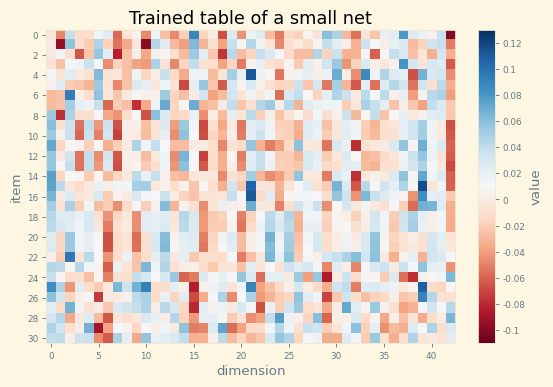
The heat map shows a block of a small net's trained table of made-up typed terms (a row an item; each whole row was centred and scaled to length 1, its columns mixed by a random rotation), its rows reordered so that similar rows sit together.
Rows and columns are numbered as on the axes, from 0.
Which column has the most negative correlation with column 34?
6
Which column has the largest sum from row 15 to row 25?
0
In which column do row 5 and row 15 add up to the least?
32
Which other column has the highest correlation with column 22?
15
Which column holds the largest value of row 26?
39
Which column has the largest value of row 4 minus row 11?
33
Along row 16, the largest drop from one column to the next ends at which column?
22
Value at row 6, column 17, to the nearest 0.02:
-0.04
